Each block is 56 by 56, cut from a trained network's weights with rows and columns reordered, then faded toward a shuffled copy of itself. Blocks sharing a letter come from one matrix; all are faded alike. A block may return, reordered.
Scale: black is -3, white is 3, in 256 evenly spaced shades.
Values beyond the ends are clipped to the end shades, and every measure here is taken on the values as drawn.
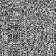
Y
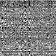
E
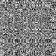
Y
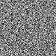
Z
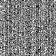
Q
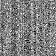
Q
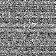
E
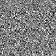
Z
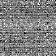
E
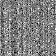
Q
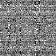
E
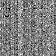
Q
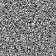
Z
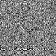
Y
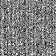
Q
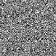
Z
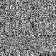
Y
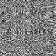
Y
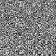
Y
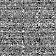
E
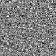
Z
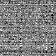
E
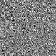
Z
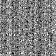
Q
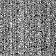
Q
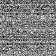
E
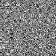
Z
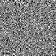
Z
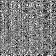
Q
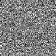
Z
